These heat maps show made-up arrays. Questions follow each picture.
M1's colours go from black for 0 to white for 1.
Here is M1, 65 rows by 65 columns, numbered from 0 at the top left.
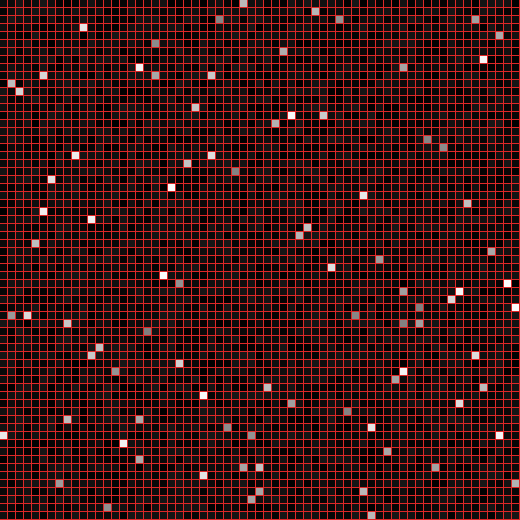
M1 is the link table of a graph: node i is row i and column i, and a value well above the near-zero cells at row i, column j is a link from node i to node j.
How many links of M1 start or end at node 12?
1
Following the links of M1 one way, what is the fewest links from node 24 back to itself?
7
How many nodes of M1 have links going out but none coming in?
1
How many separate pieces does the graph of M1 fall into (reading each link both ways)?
5
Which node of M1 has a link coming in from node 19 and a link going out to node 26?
node 9
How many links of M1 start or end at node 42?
1
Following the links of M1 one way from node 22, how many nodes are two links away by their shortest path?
1
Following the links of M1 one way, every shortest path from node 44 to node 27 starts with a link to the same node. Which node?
node 11
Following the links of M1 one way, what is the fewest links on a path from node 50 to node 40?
6
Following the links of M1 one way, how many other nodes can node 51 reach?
2
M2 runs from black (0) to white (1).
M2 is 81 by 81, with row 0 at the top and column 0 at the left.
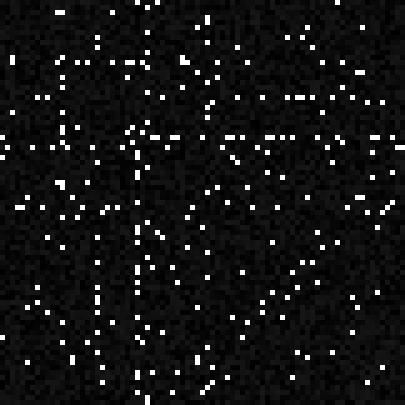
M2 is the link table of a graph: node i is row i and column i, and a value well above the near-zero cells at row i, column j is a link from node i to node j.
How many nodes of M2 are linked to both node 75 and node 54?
2
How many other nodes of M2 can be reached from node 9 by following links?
11
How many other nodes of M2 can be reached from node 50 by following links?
11
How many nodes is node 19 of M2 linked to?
11
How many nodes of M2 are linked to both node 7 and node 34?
0
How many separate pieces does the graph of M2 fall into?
7
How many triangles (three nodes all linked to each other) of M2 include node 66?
2
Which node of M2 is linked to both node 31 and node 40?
node 27
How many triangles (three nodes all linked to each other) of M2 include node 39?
5
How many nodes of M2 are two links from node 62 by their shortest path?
8
